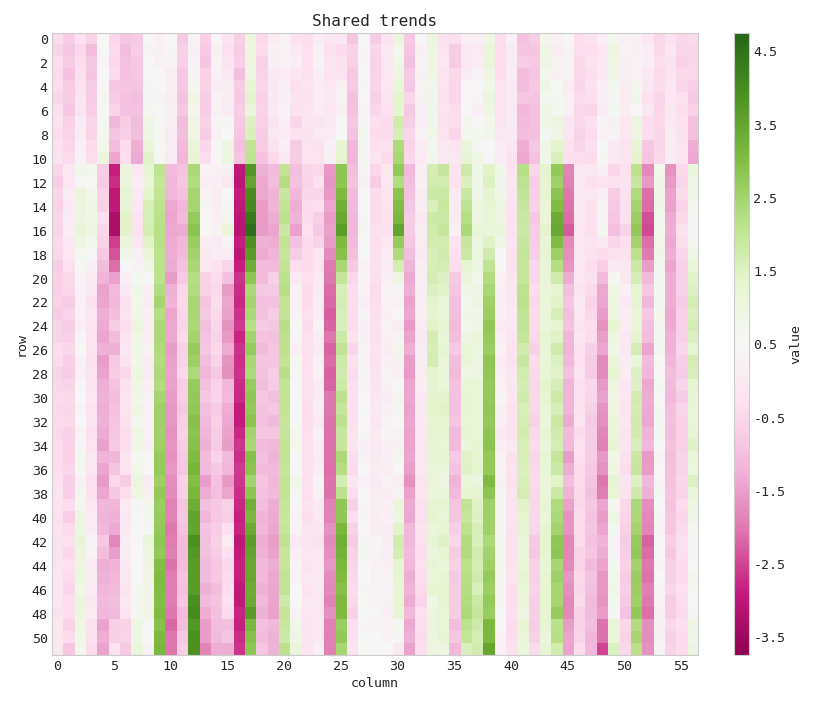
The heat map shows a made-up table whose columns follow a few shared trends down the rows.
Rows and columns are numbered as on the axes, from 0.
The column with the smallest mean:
16
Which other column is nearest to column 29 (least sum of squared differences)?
23
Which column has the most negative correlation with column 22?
46
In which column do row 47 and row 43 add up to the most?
12
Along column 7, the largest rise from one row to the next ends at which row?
11
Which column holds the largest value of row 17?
17
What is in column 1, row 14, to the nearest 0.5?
0
